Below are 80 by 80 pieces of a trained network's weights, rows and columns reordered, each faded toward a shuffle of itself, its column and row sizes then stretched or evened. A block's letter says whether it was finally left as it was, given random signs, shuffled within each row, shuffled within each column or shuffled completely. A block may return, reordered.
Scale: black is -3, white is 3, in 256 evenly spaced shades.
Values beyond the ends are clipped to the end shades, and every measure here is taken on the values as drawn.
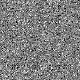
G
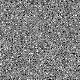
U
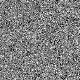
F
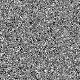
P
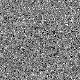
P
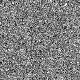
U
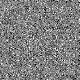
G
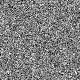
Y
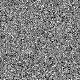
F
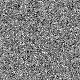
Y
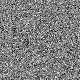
Y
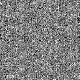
G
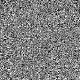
G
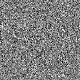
G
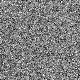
Y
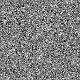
P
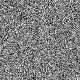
F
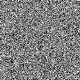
U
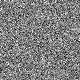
Y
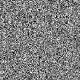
G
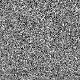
P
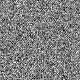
F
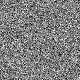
F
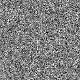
F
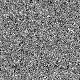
Y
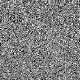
G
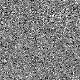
P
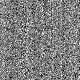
F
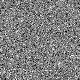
Y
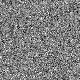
Y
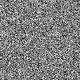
U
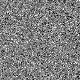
U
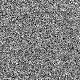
U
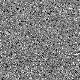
U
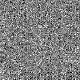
G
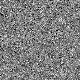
F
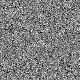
U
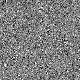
F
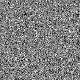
G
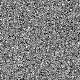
F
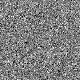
U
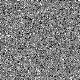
P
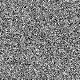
U
